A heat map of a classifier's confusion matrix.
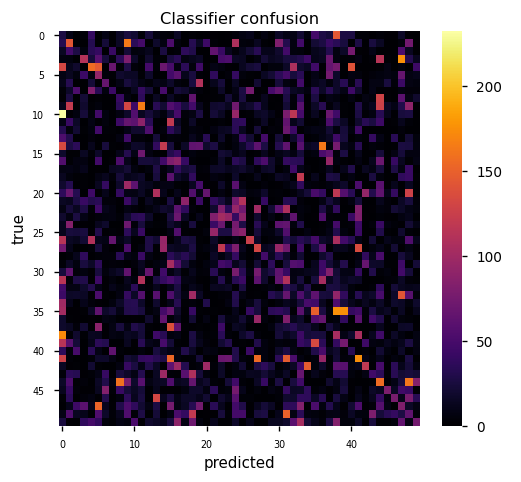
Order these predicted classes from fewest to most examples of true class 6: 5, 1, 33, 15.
5, 15, 1, 33
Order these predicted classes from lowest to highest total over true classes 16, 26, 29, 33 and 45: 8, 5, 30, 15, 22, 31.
30, 22, 8, 5, 31, 15
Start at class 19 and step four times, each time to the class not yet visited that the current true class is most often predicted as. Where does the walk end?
37
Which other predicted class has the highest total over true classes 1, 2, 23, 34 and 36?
9
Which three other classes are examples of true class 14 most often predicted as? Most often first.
36, 0, 38
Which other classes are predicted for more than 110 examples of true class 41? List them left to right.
0, 15, 27, 31
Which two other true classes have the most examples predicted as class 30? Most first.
27, 1
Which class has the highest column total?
0
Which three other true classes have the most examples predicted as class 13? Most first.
46, 20, 33
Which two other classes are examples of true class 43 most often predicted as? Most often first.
18, 14
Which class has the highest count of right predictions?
41
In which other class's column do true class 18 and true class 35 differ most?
39
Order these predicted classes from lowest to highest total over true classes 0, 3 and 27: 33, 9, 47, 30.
33, 30, 9, 47
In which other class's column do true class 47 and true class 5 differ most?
19
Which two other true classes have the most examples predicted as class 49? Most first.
44, 4
